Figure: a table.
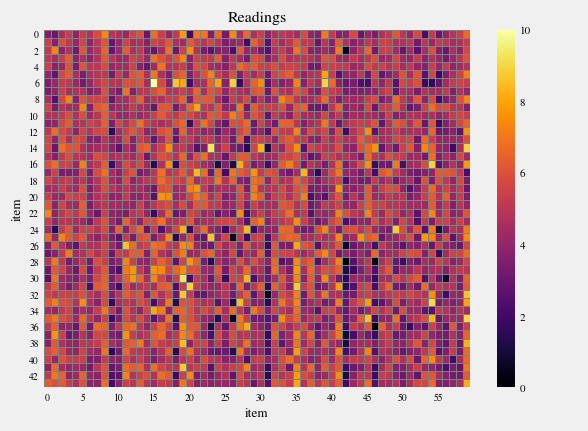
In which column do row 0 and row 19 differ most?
20
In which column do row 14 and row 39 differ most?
23
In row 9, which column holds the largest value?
21
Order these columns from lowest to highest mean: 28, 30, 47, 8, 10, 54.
10, 47, 28, 30, 54, 8
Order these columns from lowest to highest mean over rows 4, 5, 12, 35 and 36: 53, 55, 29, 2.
55, 53, 29, 2
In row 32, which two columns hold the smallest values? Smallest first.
31, 56
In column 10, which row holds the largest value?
24
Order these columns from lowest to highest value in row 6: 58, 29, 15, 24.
58, 29, 24, 15
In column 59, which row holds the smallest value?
17
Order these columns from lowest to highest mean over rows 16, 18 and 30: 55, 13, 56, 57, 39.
56, 55, 57, 39, 13
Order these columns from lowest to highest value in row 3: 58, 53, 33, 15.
53, 58, 33, 15
